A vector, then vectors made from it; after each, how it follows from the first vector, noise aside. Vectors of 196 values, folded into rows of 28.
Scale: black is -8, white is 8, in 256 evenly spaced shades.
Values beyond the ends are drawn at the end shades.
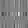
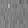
wrapped around, shrunk.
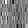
wrapped around, scaled up.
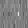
partly zeroed.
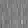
wrapped around, shrunk.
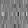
sign-scrambled.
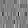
sign-scrambled.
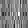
scaled up.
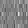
sign-scrambled.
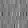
partly zeroed.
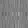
shrunk.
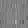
wrapped around, shrunk.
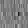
sign-scrambled.
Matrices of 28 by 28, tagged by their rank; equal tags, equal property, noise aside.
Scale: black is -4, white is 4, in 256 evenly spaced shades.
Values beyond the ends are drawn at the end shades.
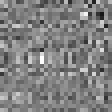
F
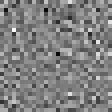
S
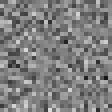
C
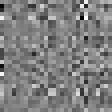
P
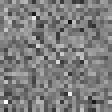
C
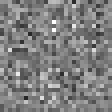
C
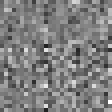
S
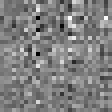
F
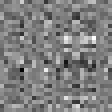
P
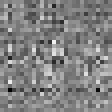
F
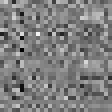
F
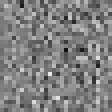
C
